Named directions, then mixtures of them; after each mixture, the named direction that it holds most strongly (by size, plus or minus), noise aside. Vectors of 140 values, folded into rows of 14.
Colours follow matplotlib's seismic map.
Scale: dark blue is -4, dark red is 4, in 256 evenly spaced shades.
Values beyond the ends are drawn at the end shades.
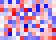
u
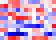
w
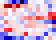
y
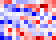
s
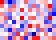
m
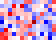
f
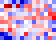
y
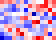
s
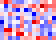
s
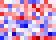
w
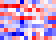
w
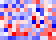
w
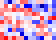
s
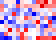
s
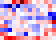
y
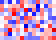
u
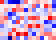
m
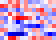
w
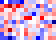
y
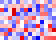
u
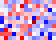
f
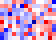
f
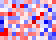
f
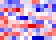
w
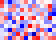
m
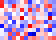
m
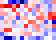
y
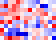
w
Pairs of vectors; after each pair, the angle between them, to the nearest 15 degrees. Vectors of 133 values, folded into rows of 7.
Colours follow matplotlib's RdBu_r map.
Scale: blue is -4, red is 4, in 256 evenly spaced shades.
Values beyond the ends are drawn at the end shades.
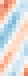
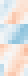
120 degrees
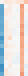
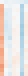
165 degrees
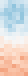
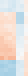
90 degrees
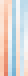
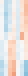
135 degrees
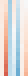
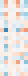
105 degrees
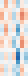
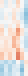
120 degrees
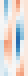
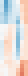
45 degrees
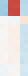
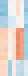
75 degrees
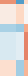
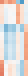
30 degrees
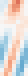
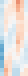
45 degrees
